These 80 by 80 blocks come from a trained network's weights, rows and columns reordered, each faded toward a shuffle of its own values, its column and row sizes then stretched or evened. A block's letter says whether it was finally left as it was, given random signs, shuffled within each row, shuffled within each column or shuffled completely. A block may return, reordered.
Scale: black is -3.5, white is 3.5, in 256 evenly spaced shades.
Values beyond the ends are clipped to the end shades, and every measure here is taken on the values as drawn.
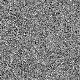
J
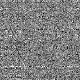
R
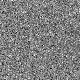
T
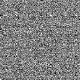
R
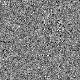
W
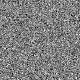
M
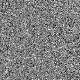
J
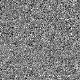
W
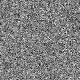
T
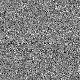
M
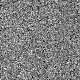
J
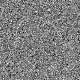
J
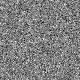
T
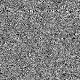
M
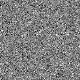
W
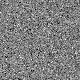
T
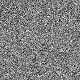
M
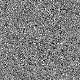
W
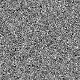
J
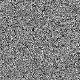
W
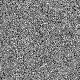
T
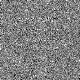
W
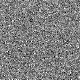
M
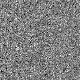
J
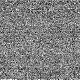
M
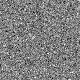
T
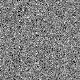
J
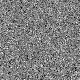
T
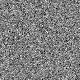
T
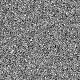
T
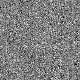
J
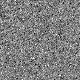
J
